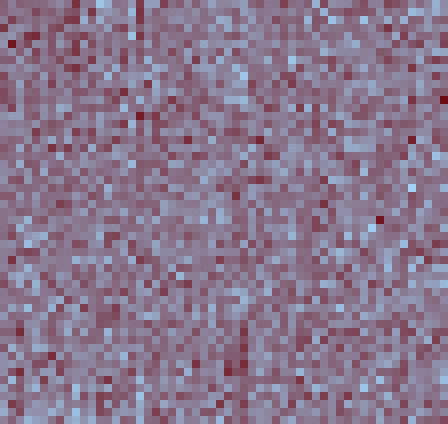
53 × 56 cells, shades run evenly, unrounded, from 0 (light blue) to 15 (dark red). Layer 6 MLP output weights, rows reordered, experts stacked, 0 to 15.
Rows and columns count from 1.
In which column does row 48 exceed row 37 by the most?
38
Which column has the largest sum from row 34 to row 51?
31
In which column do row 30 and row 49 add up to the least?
46
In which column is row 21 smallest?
17
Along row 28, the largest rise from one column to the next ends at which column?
48
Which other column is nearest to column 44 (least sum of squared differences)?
47
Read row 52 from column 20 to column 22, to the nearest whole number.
11 7 9
